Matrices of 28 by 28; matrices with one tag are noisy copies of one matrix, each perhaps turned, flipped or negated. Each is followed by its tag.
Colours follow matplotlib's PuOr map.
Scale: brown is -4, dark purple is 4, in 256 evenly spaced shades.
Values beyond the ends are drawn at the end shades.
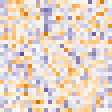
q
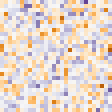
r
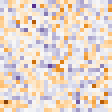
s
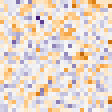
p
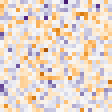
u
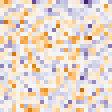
u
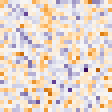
q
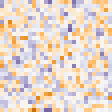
r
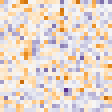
u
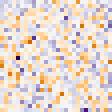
r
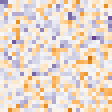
p
